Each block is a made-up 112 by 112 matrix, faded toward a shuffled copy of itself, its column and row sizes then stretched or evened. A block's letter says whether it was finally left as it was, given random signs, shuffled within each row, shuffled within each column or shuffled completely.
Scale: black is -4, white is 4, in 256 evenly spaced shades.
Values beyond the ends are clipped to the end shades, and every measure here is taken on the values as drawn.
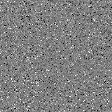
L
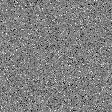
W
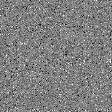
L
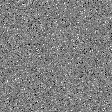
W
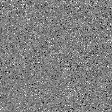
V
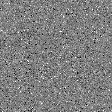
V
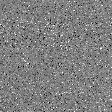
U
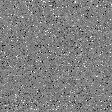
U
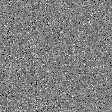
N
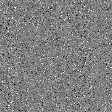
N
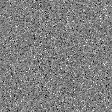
N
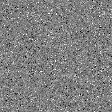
N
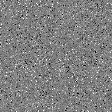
V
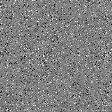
V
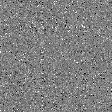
L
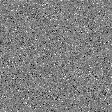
U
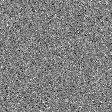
W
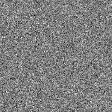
V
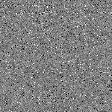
V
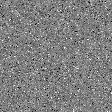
W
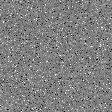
W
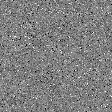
U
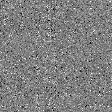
V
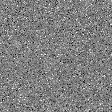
U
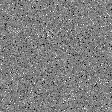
W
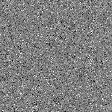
N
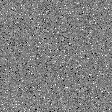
U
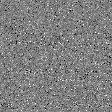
U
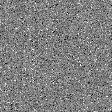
N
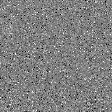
V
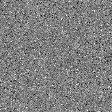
N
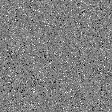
N
